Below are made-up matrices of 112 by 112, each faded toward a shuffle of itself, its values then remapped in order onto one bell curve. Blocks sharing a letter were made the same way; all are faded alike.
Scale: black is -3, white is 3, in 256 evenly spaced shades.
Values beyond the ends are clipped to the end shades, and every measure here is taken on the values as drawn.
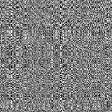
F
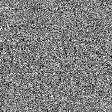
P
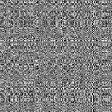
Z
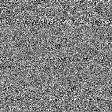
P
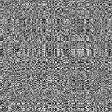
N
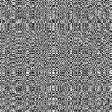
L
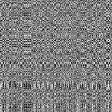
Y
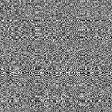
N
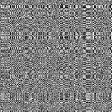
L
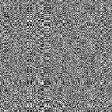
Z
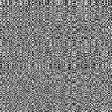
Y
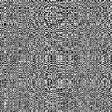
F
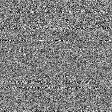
P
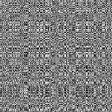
Y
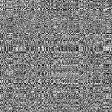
N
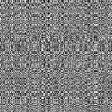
Y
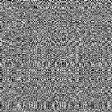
N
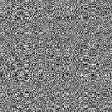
N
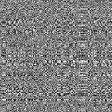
N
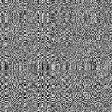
F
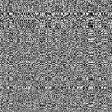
N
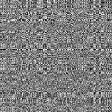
N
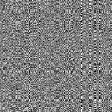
F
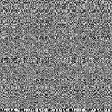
N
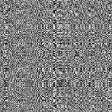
F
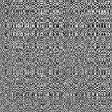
Y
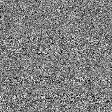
P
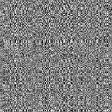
F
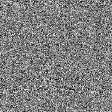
P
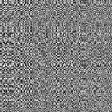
Y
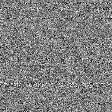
P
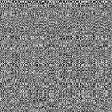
N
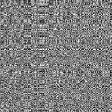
N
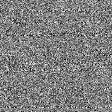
P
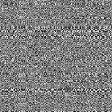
N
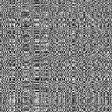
Y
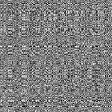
N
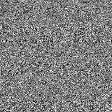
P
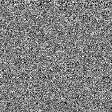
P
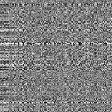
N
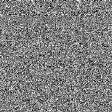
P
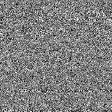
P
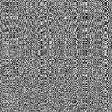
F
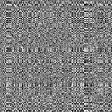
L
